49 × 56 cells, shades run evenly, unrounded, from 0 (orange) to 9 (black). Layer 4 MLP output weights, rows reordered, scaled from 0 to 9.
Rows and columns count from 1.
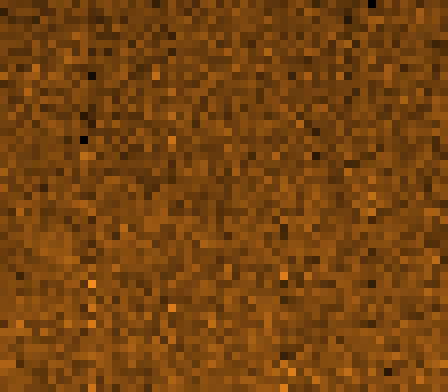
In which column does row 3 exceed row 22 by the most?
44
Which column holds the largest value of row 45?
36
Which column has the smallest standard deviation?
52
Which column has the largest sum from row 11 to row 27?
42
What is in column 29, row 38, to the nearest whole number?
3
